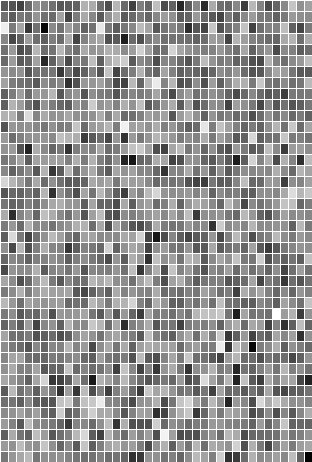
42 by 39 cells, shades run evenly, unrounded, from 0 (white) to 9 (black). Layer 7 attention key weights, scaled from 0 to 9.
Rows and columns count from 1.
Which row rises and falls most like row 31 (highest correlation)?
29
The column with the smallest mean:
13
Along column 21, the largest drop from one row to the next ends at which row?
40
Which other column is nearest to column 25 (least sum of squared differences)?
33
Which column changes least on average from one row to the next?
34
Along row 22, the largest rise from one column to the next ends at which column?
19
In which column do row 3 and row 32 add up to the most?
32
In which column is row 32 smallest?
28
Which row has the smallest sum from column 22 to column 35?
37
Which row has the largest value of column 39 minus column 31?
35
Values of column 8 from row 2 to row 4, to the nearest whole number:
3 5 5
